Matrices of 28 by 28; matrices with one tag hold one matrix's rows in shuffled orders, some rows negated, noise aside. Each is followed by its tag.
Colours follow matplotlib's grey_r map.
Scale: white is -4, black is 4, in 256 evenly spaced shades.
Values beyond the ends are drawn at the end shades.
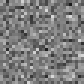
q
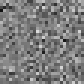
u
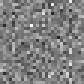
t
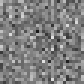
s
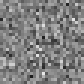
u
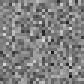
t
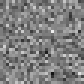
q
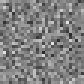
t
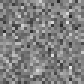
t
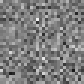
u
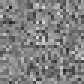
u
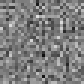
u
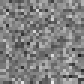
q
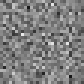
t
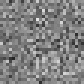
u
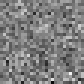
q
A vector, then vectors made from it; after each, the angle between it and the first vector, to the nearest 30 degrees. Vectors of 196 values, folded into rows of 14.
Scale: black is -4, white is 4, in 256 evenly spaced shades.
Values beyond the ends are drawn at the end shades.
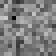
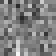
120 degrees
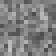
90 degrees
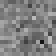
90 degrees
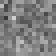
150 degrees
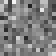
120 degrees
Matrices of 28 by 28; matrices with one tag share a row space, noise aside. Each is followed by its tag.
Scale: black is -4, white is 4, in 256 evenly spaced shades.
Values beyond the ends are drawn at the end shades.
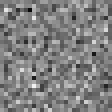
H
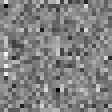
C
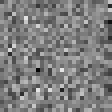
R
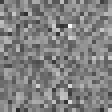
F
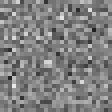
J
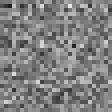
J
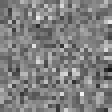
R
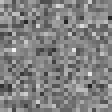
J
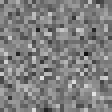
H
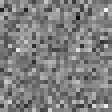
H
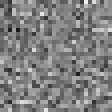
H
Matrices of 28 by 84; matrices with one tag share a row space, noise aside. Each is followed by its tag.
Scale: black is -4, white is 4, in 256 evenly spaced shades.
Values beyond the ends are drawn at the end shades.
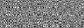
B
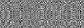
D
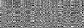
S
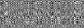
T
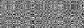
S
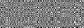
T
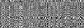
D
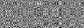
B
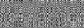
D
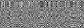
D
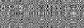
D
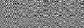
B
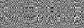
T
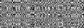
S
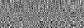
D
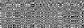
S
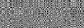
D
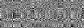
S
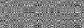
T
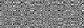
S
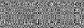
T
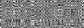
S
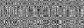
B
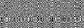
T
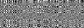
B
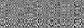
T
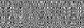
D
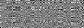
S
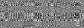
T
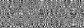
D
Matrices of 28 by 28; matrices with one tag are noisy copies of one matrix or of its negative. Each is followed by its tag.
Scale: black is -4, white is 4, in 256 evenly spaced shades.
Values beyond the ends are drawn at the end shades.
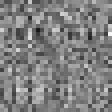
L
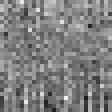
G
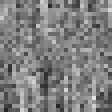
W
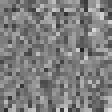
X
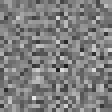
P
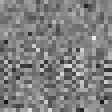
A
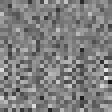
A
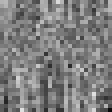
W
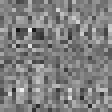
L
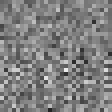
A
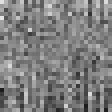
G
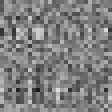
L
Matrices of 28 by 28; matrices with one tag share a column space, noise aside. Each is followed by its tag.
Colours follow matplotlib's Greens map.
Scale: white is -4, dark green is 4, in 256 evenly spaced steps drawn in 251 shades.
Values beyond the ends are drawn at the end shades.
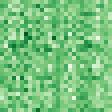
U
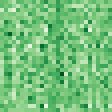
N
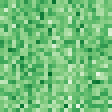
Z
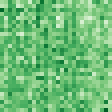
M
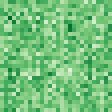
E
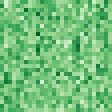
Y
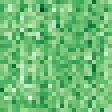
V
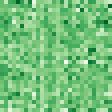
M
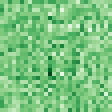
E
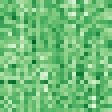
Z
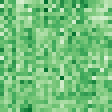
M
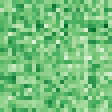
V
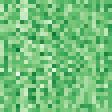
N
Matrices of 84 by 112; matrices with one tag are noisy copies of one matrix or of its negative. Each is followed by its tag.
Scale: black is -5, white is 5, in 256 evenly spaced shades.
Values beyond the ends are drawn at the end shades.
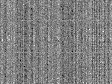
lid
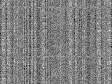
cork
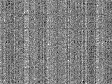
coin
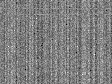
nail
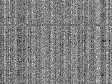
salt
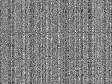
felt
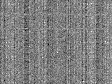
coin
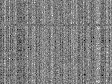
salt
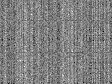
lid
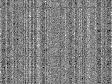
cork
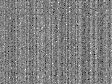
nail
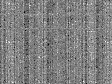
coin
